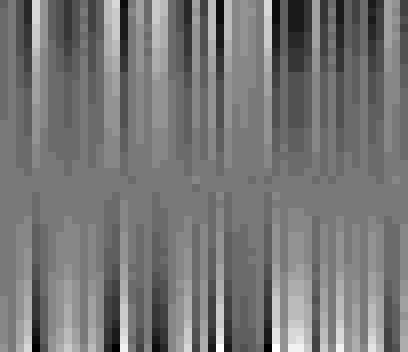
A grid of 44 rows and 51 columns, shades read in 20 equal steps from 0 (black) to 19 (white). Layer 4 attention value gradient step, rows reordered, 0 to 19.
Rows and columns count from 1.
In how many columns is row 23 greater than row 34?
16
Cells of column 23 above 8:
24
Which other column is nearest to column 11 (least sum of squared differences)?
19
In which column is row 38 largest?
35
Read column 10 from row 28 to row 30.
9 10 10
